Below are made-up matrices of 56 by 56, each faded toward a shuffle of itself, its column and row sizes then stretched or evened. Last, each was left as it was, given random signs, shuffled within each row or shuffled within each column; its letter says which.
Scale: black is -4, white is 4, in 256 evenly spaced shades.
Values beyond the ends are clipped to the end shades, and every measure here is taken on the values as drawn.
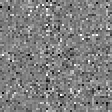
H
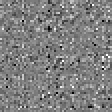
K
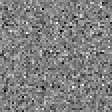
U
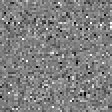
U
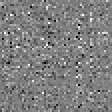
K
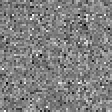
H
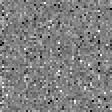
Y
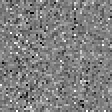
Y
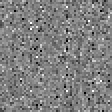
Y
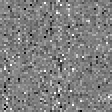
Y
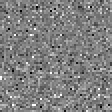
U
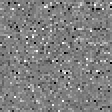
U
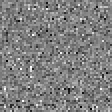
U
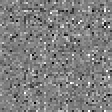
H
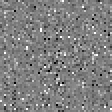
Y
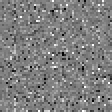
H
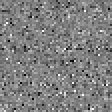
U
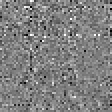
K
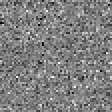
U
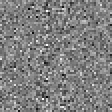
Y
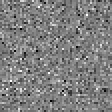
H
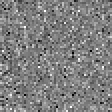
Y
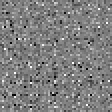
H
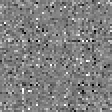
H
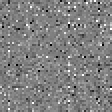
H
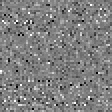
U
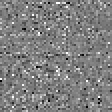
K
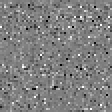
U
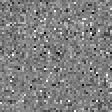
H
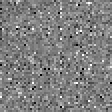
H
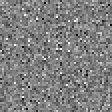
Y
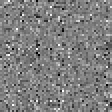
H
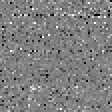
U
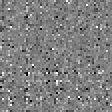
H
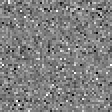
U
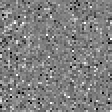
Y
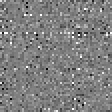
K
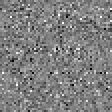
U
